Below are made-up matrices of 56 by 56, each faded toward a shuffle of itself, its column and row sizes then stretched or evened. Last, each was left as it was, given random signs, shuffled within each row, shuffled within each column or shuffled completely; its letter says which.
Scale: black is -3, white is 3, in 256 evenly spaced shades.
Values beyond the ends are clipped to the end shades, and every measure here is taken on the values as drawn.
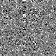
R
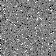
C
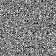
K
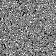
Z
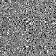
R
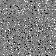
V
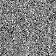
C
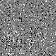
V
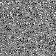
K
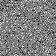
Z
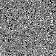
V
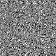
K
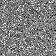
Z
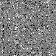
V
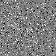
V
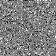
K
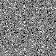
C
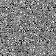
K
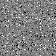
V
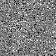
V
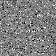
K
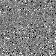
K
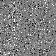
C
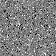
Z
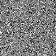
V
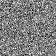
Z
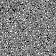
Z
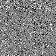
V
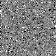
V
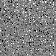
V
